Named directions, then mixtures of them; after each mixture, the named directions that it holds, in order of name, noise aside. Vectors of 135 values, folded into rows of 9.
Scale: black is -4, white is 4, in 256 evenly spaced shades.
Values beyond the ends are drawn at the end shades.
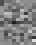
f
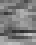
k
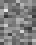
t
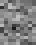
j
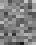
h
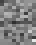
f.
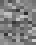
f, j.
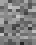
h, j, k.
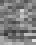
f, k.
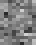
h, k, t.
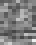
f, k, t.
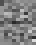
f.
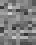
j, k.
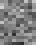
h.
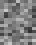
k, t.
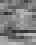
k.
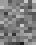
h.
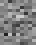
f, h, j.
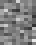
f, j, t.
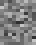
f, h.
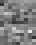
f, j, k.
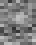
j, k, t.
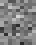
h, j.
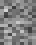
f, t.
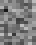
h, t.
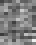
f, k, t.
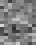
j, k, t.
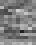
j, k, t.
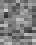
k, t.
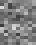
j.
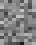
h.
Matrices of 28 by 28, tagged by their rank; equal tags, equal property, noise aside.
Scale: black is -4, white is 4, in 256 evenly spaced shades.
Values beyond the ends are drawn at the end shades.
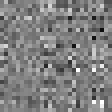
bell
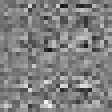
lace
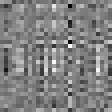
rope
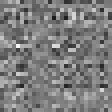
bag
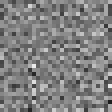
bell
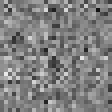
bag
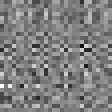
lace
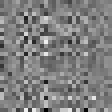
rope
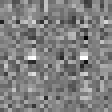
lace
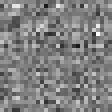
bell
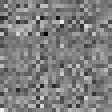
bell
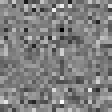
bag
